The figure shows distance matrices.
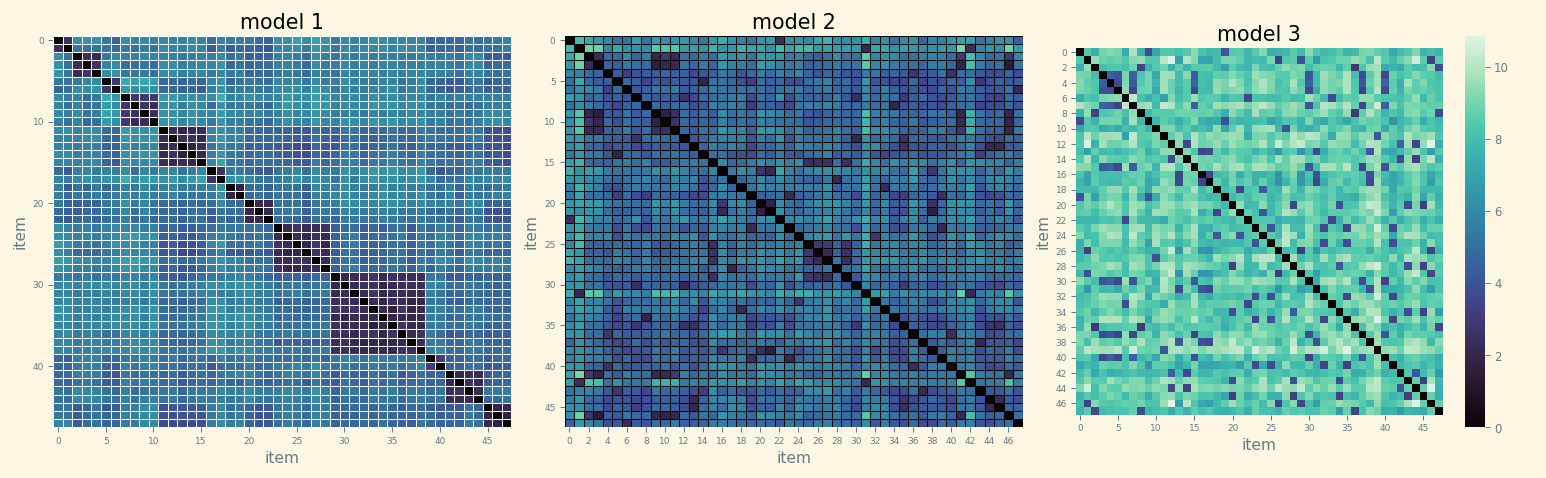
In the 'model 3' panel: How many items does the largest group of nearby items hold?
8
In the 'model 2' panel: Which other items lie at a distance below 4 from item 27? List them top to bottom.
15, 25, 26, 29
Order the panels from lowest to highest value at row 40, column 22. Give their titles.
model 1, model 2, model 3
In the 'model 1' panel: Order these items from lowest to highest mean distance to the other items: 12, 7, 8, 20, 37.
37, 12, 20, 8, 7
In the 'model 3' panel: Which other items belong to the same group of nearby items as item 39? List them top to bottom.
11
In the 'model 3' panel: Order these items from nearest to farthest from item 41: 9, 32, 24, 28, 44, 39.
32, 9, 24, 28, 44, 39
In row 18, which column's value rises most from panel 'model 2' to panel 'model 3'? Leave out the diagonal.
33
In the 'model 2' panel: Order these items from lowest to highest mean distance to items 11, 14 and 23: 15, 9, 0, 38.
9, 38, 15, 0
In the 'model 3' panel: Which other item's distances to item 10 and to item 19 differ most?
27
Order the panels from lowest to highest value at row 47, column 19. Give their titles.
model 2, model 1, model 3
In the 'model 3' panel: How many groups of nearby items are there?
12
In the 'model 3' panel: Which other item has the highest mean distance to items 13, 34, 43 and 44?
39
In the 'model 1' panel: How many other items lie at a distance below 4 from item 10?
3
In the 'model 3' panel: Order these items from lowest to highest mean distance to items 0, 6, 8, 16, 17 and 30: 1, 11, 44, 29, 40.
40, 29, 1, 11, 44
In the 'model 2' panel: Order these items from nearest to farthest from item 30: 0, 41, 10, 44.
44, 10, 41, 0
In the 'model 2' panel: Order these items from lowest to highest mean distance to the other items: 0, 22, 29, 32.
29, 32, 22, 0
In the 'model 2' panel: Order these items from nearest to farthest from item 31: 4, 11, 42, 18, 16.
42, 4, 16, 18, 11
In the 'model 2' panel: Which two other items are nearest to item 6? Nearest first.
47, 4
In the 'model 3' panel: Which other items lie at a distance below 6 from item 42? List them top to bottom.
12, 14, 44
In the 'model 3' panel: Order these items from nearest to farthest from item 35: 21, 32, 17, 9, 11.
32, 9, 17, 21, 11
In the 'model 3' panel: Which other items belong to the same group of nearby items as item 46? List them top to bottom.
1, 26, 29
